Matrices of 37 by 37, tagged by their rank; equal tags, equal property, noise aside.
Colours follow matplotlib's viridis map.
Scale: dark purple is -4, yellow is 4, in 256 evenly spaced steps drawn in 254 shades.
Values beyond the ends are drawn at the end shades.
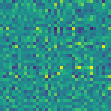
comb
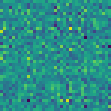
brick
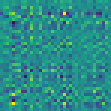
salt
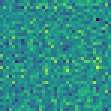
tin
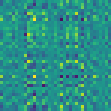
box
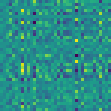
salt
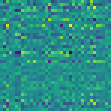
comb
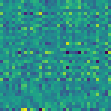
salt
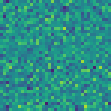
tin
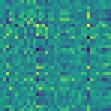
salt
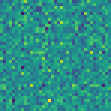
tin
